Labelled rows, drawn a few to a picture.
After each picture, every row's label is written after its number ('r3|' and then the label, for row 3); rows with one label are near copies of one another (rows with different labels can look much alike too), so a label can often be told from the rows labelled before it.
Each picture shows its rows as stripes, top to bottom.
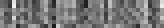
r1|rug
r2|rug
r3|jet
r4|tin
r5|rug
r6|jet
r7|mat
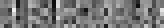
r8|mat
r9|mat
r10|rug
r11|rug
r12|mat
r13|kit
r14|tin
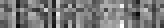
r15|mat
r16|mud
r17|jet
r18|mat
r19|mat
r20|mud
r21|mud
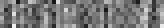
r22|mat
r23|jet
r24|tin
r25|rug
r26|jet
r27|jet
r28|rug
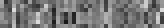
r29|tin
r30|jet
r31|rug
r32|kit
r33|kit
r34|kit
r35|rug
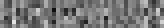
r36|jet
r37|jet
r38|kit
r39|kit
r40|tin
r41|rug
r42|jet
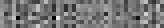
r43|jet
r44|kit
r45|kit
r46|tin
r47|mat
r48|jet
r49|kit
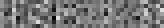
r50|jet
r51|kit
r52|rug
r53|tin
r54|mat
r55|kit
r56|jet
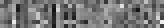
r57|tin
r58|mud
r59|mat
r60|kit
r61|kit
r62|rug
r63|kit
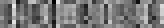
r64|mat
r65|rug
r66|rug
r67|rug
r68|jet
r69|rug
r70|mat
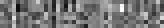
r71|kit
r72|mud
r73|mud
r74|jet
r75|rug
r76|kit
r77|rug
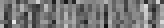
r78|kit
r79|jet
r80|jet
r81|tin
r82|tin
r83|rug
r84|tin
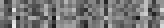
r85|tin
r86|jet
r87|rug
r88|jet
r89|mat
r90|rug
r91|rug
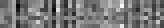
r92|mud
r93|mud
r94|mat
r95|kit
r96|jet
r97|kit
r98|mud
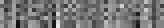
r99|tin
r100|mud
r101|tin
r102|mat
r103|jet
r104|mat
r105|mat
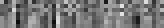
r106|tin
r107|mud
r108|rug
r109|mud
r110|mat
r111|mat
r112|mat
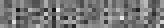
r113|jet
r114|jet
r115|mat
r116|jet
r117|mud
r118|rug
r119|kit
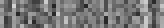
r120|jet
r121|rug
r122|jet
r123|mat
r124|tin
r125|tin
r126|jet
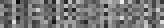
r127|mud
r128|tin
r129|kit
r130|tin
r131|mud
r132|rug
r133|tin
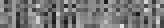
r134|tin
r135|kit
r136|tin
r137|mat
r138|kit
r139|kit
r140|mud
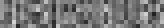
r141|jet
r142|kit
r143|kit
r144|jet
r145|jet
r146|rug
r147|mat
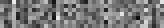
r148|rug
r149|kit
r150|tin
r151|mud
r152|mat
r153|tin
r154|jet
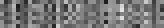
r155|tin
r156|mud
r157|mud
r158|tin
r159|mud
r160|tin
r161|mat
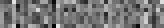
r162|rug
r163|mat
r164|kit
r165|tin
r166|jet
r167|jet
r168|mat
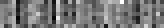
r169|mud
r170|mat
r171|mat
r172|kit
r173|mat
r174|mat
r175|tin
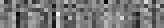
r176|tin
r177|kit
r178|jet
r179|mat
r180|mud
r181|mat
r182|mat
